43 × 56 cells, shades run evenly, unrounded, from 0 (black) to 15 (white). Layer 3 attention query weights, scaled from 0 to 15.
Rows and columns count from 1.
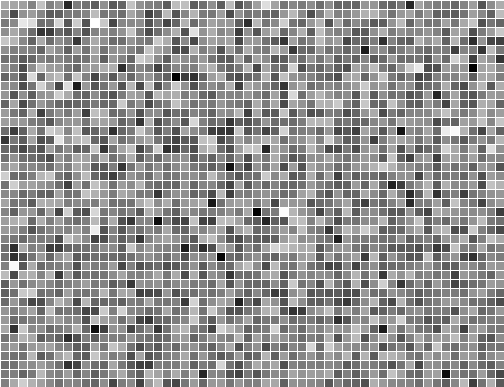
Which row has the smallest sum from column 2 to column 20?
41
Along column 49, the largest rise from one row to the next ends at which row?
23
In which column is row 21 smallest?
44
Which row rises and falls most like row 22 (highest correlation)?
18
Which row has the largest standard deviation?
15
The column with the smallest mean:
38
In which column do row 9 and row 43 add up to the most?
4
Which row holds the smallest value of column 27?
34
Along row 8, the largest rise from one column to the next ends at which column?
54
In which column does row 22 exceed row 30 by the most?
14
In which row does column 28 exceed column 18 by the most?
8
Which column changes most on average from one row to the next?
32
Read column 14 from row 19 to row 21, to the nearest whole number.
3 6 9
